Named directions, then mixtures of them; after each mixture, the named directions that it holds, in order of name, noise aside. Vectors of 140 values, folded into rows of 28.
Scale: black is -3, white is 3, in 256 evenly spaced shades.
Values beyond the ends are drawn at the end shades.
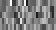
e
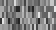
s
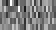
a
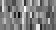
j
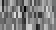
a, j.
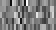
e.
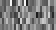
e.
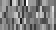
e.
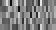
a, j.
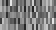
a, s.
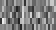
j, s.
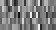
a, j.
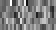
e.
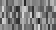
j, s.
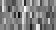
j.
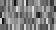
e, s.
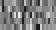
j.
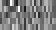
a.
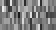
a, j.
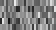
s.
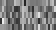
j, s.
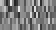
a, j.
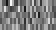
a.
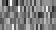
a, e.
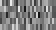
a.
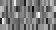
e, s.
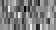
j, s.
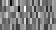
a.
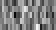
e, j.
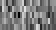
j.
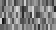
j, s.
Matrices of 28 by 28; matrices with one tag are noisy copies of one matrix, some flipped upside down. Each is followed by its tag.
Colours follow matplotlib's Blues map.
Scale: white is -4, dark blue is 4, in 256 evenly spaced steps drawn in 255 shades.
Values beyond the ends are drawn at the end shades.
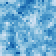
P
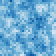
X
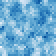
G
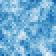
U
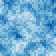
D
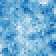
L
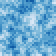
P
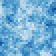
L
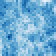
L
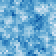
X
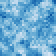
U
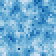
G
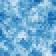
U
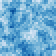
P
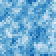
X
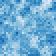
U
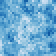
L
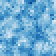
X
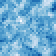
U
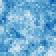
D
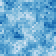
D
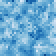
X
